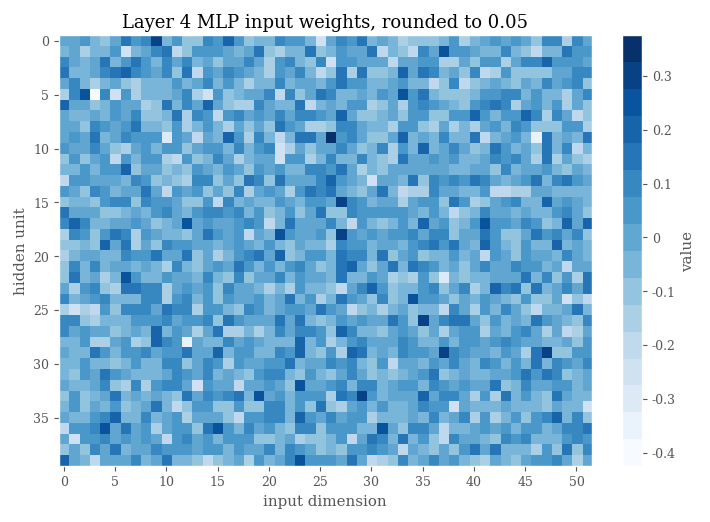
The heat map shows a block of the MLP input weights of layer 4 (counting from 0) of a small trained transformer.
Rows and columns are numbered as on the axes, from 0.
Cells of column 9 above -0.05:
24
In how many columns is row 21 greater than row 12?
26
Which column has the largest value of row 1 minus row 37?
37
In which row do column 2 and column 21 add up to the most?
18
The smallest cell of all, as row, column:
5, 3
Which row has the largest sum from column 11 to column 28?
33
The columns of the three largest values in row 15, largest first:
27, 47, 38
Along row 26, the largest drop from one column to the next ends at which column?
36
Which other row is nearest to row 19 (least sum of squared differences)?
31
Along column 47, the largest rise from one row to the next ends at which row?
29
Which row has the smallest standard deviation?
12
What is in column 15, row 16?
0.1
